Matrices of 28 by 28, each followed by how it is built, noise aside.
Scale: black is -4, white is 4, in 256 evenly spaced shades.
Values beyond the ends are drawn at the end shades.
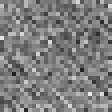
Toeplitz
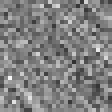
Toeplitz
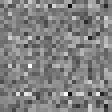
low rank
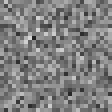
noise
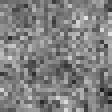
smooth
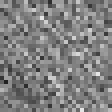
Toeplitz
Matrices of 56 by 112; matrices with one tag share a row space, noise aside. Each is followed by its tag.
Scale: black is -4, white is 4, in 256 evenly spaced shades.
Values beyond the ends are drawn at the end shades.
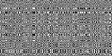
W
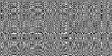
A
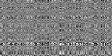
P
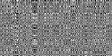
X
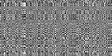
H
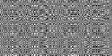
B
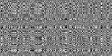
A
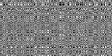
P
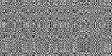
W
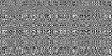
W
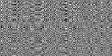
A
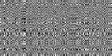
H
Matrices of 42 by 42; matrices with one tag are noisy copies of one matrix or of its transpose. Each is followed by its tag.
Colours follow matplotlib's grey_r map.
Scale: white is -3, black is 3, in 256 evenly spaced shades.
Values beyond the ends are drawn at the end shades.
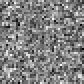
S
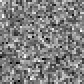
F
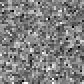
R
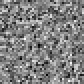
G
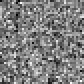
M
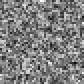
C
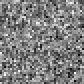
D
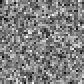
M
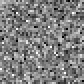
F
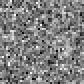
R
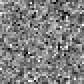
F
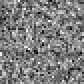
D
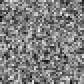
M
